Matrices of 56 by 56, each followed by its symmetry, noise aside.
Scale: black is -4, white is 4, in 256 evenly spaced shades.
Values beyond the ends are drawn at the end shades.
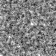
symmetric across the other diagonal.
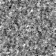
same after a half turn.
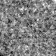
antisymmetric.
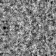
mirrored top to bottom.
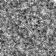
symmetric across the other diagonal.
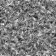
same after a half turn.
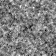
same after a half turn.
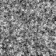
antisymmetric.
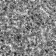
symmetric across the other diagonal.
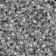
symmetric across the other diagonal.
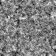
antisymmetric.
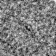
symmetric across the other diagonal.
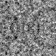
mirrored top to bottom.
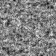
same after a half turn.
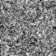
antisymmetric.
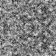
mirrored top to bottom.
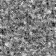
same after a half turn.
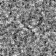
same after a half turn.
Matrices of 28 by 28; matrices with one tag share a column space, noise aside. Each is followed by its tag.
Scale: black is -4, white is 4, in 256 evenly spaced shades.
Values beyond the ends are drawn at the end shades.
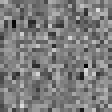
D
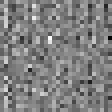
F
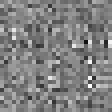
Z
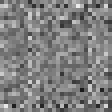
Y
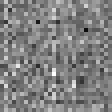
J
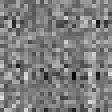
D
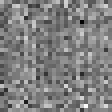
Y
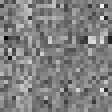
F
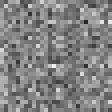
J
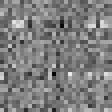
D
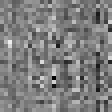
Z
